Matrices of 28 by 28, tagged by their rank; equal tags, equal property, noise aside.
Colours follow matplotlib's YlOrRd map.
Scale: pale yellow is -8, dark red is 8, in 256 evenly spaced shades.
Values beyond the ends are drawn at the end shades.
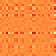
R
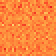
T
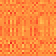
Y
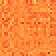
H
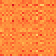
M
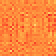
M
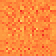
T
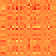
Y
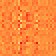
Y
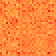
M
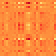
R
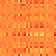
Y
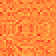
H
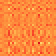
Y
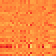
Y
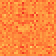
M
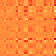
R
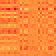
R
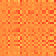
R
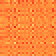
Y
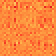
M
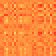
Y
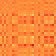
R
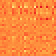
Y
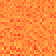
T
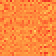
T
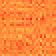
M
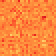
T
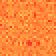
H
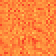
T
